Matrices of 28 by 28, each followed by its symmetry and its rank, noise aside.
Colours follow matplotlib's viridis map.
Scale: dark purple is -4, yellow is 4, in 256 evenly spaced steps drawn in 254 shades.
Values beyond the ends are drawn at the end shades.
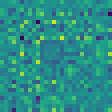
symmetric, rank four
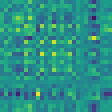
symmetric, rank three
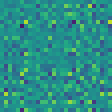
antisymmetric, rank four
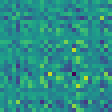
symmetric, rank four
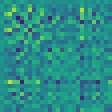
symmetric, rank four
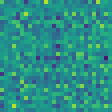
no symmetry, rank six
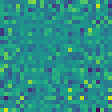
antisymmetric, rank six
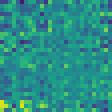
no symmetry, rank four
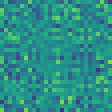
antisymmetric, rank six
